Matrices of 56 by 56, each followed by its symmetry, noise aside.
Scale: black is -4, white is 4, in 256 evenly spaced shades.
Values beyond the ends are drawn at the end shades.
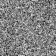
same after a half turn.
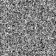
mirrored top to bottom.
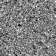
antisymmetric.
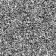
same after a half turn.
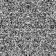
mirrored left to right.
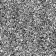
same after a half turn.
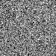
symmetric across the other diagonal.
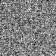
no symmetry.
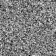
antisymmetric.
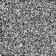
no symmetry.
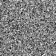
antisymmetric.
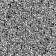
same after a half turn.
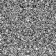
mirrored left to right.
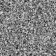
same after a half turn.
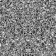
mirrored left to right.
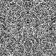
mirrored left to right.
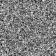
no symmetry.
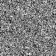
symmetric across the other diagonal.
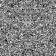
mirrored left to right.
